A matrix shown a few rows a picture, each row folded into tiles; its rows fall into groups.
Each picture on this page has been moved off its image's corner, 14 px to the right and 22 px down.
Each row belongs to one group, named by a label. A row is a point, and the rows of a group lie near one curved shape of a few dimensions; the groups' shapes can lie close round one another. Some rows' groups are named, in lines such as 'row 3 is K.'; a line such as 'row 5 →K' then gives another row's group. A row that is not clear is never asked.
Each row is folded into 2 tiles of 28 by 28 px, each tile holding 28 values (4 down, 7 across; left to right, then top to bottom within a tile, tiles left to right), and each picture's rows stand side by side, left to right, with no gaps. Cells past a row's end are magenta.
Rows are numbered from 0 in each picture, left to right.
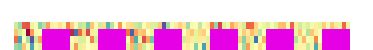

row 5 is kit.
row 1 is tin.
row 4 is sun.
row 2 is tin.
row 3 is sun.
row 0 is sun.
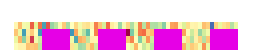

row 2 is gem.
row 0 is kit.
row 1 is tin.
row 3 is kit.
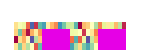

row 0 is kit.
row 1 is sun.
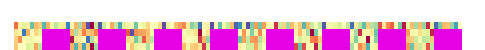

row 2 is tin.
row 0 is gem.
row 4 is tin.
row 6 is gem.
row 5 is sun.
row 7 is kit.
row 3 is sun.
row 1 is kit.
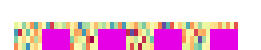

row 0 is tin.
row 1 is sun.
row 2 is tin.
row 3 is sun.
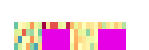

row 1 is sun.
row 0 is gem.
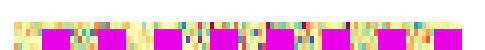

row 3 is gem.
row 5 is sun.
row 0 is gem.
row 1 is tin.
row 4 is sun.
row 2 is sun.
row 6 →tin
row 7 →tin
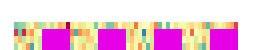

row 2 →sun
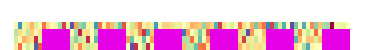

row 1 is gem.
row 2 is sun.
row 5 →tin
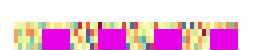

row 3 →tin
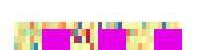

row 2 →tin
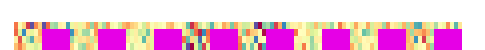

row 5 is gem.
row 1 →tin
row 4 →kit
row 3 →sun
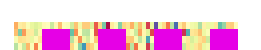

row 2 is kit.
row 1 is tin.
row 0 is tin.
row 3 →tin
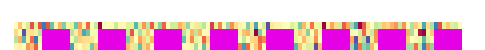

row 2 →tin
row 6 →sun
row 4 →sun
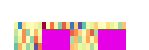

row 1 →tin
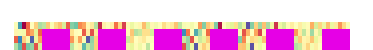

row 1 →sun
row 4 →tin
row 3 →tin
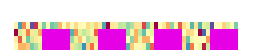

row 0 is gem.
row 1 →tin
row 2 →gem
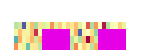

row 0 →tin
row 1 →kit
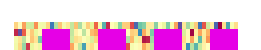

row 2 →sun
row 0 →tin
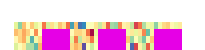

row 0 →sun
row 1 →tin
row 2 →sun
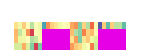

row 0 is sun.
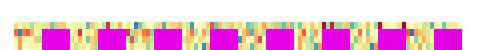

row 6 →gem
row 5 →sun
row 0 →tin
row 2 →tin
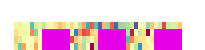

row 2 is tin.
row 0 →sun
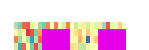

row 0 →sun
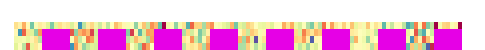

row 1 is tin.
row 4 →sun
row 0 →tin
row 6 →sun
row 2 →tin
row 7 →gem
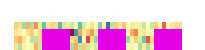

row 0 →kit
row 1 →tin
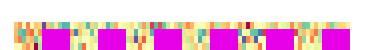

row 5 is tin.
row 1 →tin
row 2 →kit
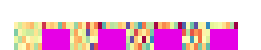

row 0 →gem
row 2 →gem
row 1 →sun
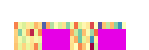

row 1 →kit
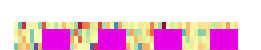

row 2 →tin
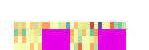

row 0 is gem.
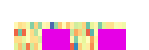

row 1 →sun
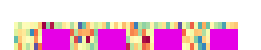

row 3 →gem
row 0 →sun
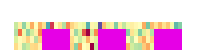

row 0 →tin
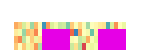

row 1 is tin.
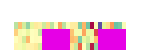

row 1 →kit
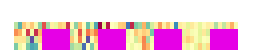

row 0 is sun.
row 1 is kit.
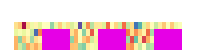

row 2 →tin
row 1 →tin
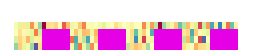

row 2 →kit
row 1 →sun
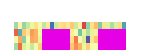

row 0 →tin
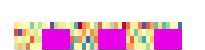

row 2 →gem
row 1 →sun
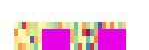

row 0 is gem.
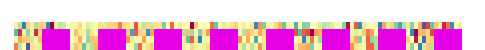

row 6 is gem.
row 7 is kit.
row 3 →sun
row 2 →tin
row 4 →kit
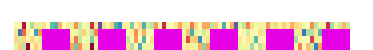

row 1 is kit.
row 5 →kit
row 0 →tin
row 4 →sun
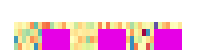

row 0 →kit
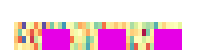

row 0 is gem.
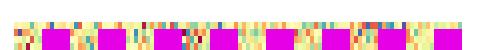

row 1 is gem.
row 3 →tin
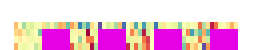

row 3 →kit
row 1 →sun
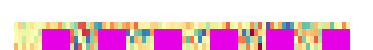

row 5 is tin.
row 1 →sun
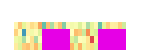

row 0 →kit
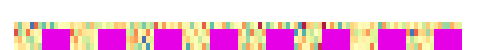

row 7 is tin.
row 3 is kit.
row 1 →gem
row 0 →gem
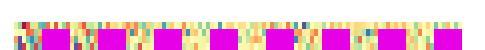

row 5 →tin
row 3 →tin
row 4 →kit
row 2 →tin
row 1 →sun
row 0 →sun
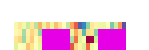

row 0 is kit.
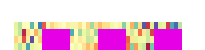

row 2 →kit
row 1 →gem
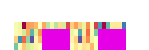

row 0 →sun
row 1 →kit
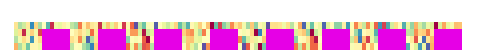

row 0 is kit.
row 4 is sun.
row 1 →sun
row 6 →kit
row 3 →sun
